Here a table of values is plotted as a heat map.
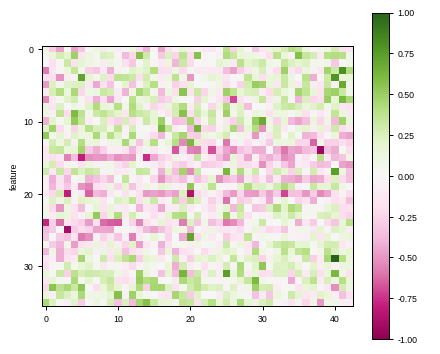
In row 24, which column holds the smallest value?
0
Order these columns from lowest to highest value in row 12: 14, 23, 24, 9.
14, 23, 24, 9
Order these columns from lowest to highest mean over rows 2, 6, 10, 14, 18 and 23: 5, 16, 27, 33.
16, 33, 27, 5
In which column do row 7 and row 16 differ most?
41
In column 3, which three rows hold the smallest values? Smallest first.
25, 20, 15
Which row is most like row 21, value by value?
13
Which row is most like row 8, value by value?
23
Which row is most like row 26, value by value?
19
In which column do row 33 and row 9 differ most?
40
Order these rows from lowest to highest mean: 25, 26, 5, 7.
25, 26, 7, 5
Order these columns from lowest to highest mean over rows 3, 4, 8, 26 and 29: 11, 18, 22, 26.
26, 22, 11, 18
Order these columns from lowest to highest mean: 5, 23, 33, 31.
31, 23, 5, 33
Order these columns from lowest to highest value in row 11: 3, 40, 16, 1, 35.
3, 35, 40, 1, 16
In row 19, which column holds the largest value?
20
